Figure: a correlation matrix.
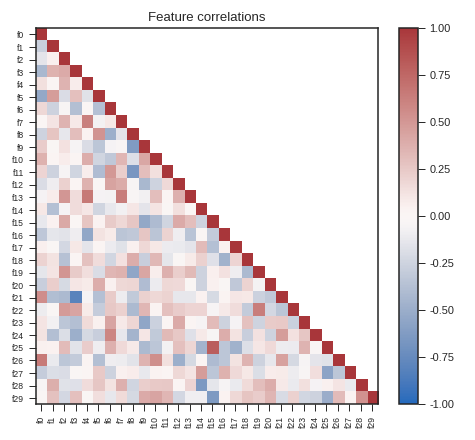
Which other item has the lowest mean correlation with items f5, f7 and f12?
f26
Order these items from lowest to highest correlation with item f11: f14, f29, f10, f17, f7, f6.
f17, f14, f10, f7, f29, f6
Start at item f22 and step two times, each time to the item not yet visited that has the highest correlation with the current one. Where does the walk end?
f2
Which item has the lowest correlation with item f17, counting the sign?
f25
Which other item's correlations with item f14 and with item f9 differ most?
f28
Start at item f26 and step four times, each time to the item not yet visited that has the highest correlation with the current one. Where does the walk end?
f6
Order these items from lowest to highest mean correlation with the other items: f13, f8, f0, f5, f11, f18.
f8, f5, f0, f18, f11, f13
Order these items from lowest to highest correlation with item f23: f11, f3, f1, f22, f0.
f3, f22, f1, f11, f0
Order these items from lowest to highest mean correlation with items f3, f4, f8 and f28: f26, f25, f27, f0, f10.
f0, f26, f27, f25, f10
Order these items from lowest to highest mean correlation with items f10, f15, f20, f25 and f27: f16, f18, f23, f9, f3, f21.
f9, f16, f21, f3, f18, f23
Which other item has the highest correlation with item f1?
f5
